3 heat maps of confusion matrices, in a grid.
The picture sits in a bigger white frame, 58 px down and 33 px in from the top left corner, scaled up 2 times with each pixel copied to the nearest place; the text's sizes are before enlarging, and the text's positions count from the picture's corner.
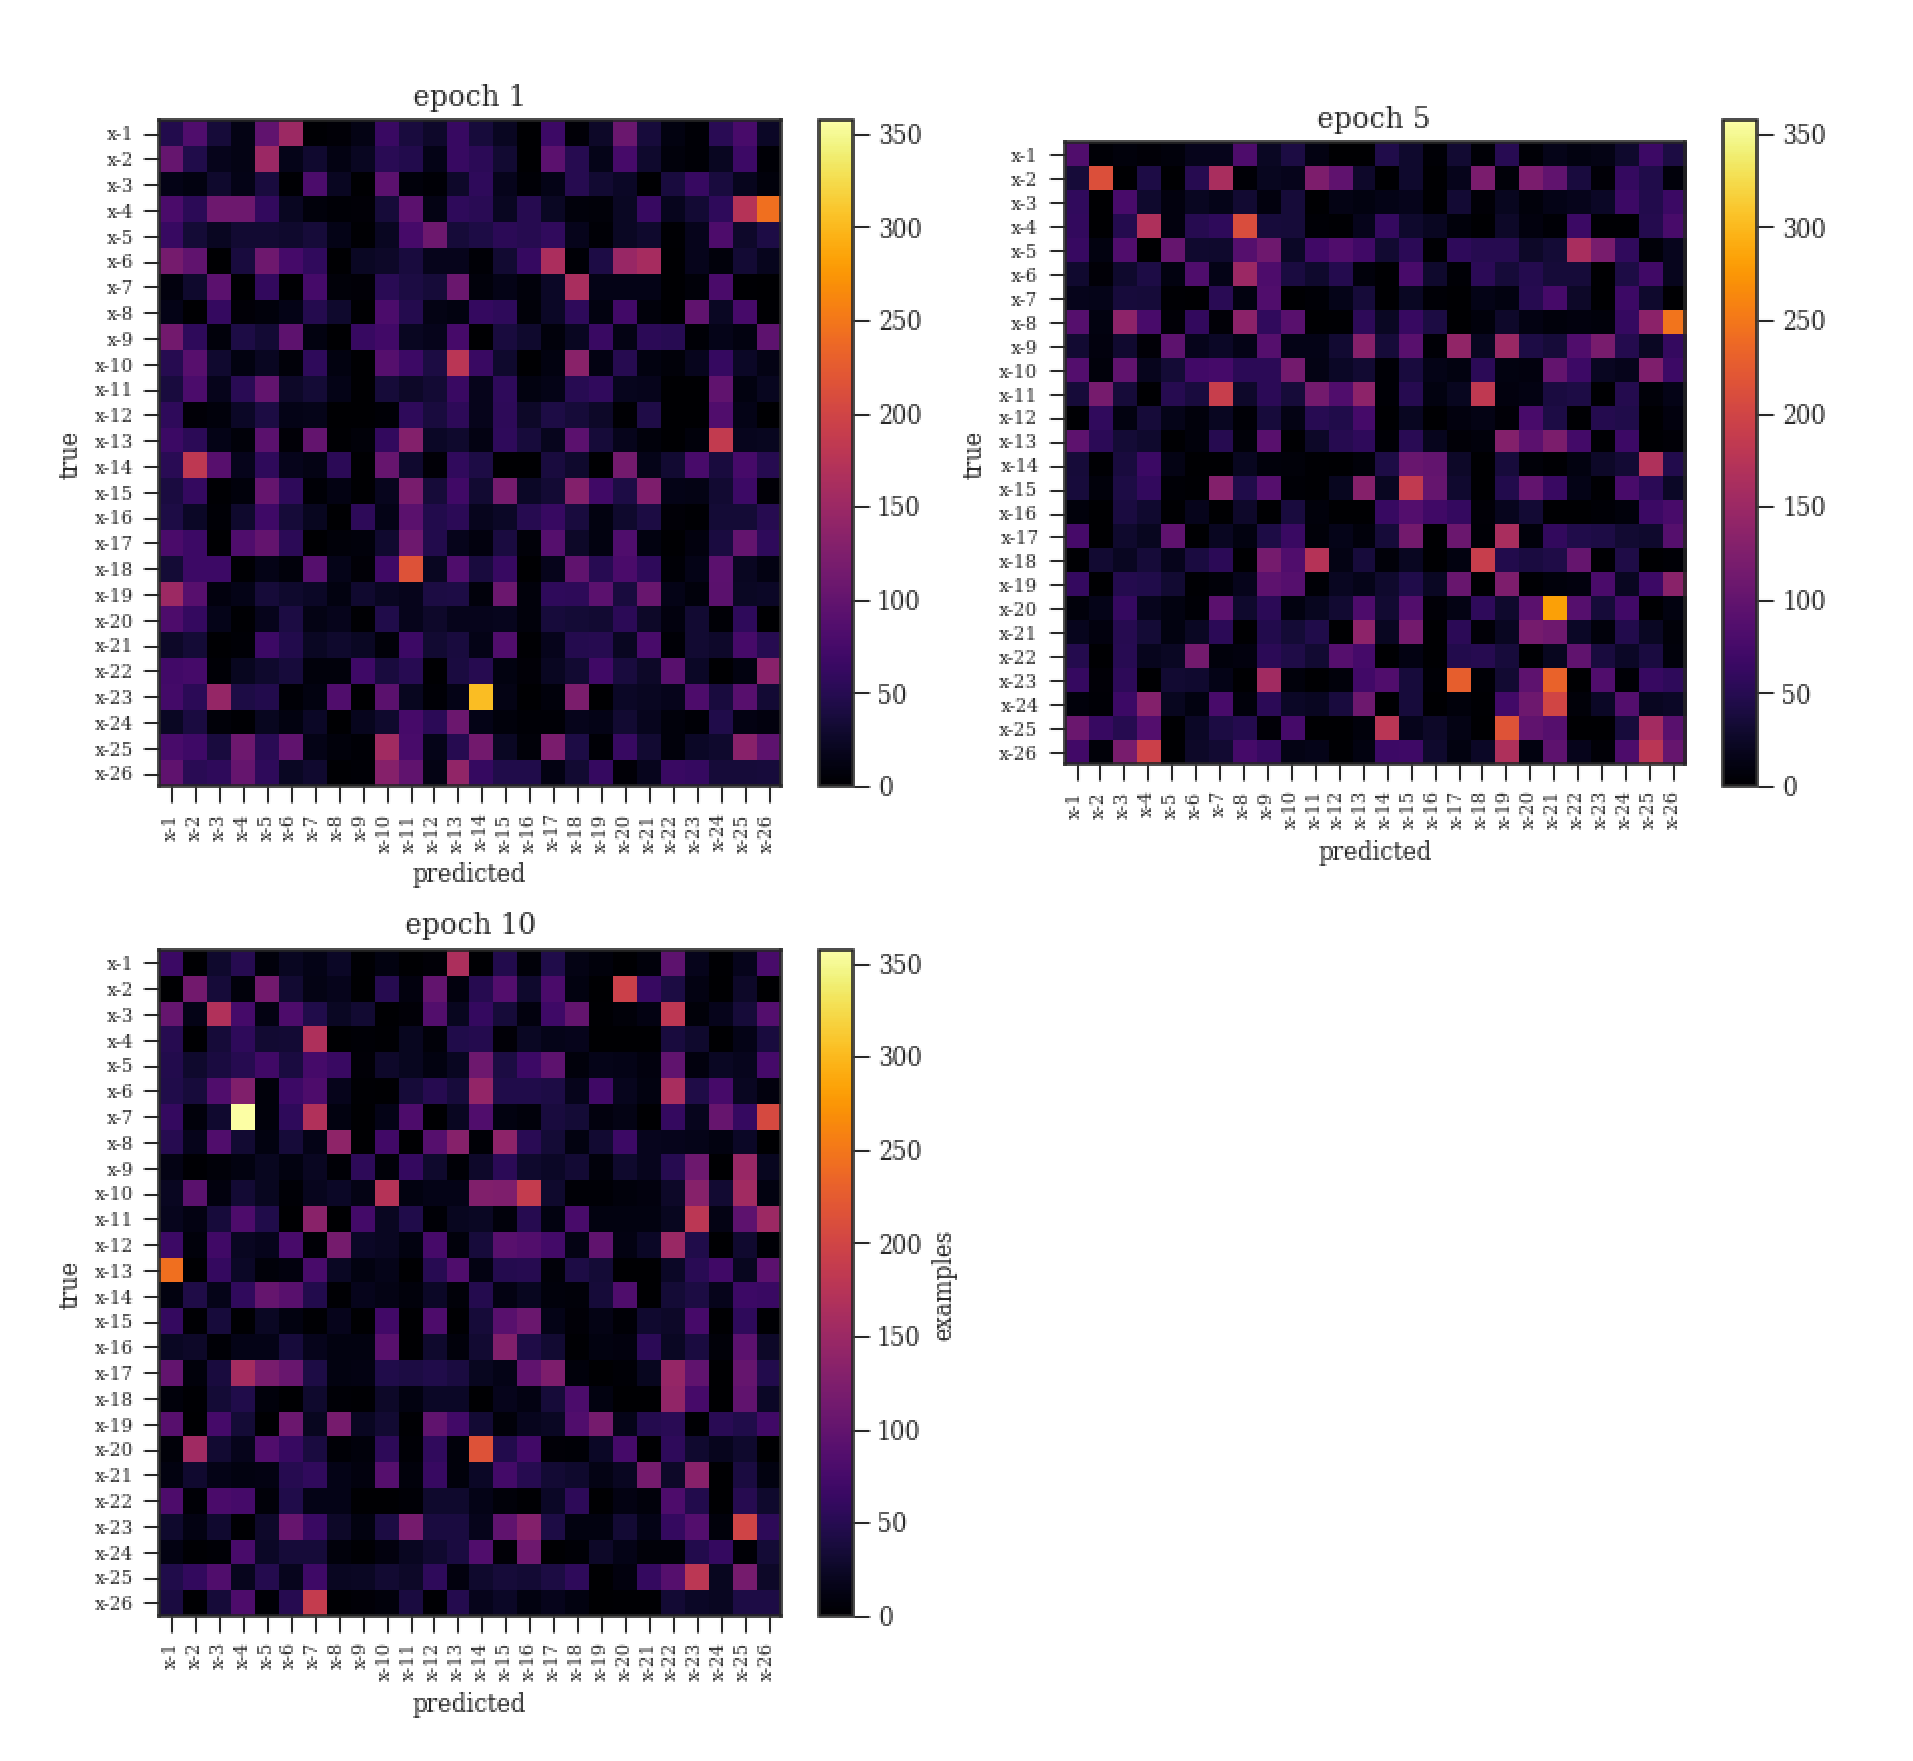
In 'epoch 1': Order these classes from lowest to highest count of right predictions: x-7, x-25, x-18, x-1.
x-1, x-7, x-18, x-25
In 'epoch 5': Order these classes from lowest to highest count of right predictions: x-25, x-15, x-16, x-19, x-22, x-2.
x-16, x-22, x-19, x-25, x-15, x-2
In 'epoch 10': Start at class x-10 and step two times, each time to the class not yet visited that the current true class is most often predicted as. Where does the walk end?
x-15
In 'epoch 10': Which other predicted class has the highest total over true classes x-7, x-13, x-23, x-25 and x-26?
x-4
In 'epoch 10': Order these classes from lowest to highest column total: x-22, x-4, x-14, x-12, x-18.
x-18, x-12, x-14, x-4, x-22
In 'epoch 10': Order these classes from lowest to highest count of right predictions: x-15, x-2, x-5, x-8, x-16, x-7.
x-16, x-5, x-15, x-2, x-8, x-7
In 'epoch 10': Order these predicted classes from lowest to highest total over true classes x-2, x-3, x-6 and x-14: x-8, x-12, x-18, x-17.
x-8, x-18, x-17, x-12
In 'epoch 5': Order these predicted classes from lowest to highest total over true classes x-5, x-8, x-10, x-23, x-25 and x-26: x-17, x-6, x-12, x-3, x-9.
x-12, x-6, x-17, x-9, x-3
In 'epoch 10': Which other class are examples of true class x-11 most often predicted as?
x-23
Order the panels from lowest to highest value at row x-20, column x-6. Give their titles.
epoch 5, epoch 1, epoch 10
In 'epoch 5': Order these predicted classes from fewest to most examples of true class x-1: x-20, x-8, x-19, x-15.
x-20, x-15, x-19, x-8
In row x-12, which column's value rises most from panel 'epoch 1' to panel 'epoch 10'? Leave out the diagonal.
x-22
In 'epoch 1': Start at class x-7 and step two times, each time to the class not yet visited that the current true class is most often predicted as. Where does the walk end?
x-11
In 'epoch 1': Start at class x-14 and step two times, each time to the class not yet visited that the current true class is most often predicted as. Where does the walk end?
x-5
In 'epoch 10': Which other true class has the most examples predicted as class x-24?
x-7
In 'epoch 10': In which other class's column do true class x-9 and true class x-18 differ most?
x-22
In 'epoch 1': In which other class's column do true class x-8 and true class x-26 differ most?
x-13
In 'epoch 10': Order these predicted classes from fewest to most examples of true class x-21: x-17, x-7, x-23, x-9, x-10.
x-9, x-17, x-7, x-10, x-23
